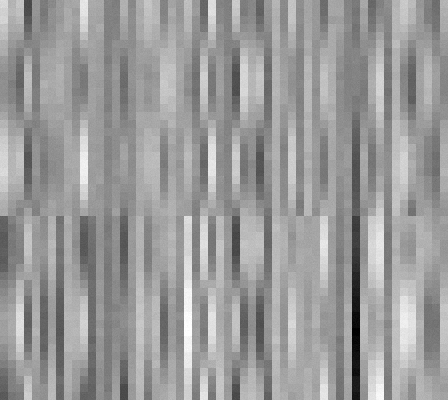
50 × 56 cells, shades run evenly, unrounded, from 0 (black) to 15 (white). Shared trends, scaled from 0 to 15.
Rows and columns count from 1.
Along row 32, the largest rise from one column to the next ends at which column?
31
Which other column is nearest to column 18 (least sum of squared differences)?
9
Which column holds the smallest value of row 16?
45
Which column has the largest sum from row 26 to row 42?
24
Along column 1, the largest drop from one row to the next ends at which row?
28
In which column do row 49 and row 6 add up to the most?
48
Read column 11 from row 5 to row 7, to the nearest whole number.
11 10 9
